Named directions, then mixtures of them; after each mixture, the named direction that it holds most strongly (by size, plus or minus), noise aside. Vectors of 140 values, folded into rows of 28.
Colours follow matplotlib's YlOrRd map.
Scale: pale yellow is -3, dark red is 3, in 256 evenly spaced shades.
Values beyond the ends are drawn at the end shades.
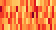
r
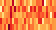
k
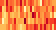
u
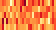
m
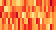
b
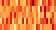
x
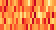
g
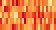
b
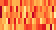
u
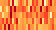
k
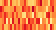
b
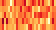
m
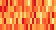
g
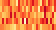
x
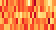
g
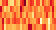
m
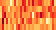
m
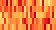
g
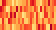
r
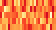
b
